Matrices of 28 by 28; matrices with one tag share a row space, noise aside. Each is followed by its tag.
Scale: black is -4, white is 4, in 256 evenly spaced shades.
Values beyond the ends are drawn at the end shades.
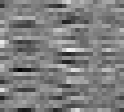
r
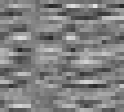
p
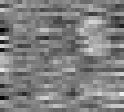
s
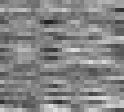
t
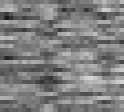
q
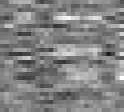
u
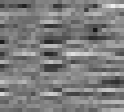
t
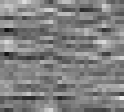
q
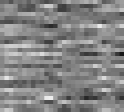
q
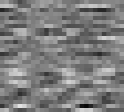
p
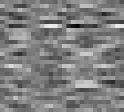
p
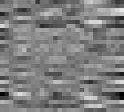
s
